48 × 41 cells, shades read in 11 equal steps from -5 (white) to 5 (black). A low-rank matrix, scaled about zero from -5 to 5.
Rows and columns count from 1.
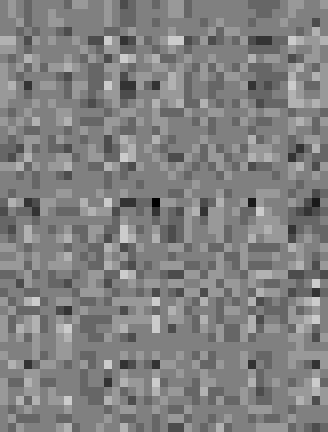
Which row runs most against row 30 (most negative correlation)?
17
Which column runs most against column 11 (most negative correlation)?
20
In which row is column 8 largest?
35
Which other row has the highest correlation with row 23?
41
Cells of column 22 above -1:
29
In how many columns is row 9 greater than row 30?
14
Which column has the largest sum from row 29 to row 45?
33
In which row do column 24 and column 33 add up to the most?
5
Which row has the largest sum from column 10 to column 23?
23
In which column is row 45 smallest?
9
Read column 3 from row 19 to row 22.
-2 1 0 0
